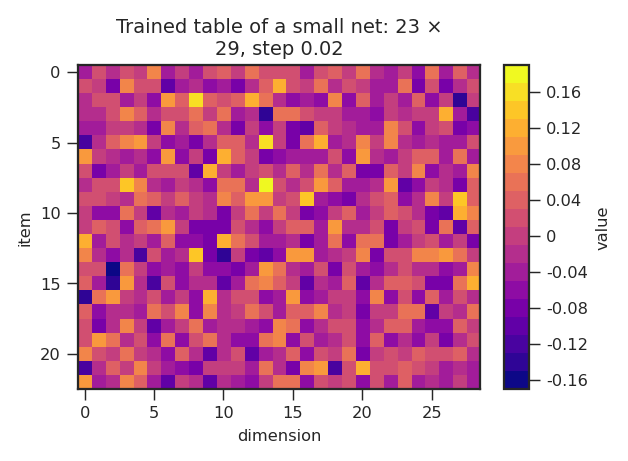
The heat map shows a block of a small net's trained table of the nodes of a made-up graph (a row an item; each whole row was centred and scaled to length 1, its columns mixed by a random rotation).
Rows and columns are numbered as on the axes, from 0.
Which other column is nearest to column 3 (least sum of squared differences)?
14
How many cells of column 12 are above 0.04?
6
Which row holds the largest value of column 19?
20
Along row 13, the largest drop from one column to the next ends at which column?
9
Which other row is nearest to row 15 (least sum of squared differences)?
10
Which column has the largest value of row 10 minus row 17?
27
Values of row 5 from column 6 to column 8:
-0.06 -0.04 -0.08
